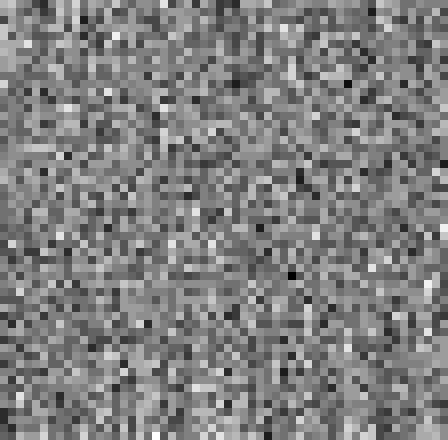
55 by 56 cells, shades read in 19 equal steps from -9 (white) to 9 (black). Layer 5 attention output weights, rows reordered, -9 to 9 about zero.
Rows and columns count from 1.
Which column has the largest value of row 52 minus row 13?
49
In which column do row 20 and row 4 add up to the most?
9
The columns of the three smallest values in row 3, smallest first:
10, 48, 26
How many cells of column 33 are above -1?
34
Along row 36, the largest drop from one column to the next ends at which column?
54
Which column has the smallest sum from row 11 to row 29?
5
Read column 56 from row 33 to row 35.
2 1 3
